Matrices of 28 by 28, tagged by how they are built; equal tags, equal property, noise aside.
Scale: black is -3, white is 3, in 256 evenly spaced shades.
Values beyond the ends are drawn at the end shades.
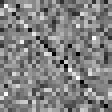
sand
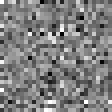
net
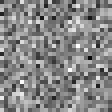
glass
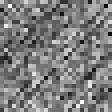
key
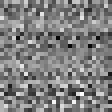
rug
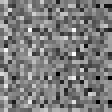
glass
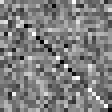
sand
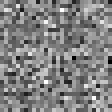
rug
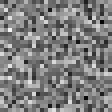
glass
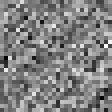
key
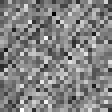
key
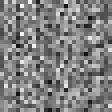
glass
